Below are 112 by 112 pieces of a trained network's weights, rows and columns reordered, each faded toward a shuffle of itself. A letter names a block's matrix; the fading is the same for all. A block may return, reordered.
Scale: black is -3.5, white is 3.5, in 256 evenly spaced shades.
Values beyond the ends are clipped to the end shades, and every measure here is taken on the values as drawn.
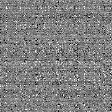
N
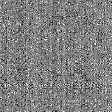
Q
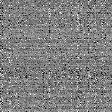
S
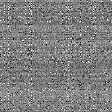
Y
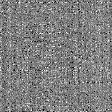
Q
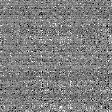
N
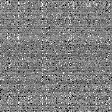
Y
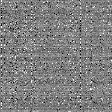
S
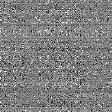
N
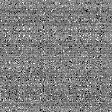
N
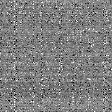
S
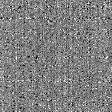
Q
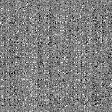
Q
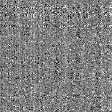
Q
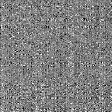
Q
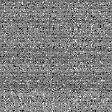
Y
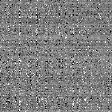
S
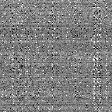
Y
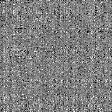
Q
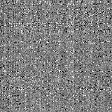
Q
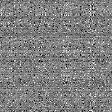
N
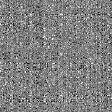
Q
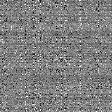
N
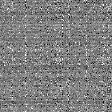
N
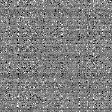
N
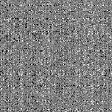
Q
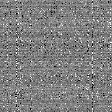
S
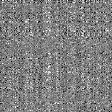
Q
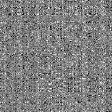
Q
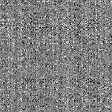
Q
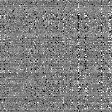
S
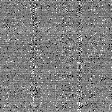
S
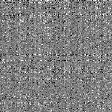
Q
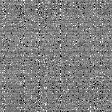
S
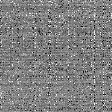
S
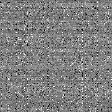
S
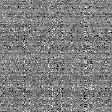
Y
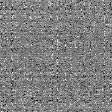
S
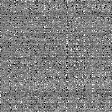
N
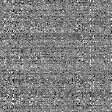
Y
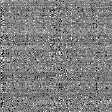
S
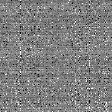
S
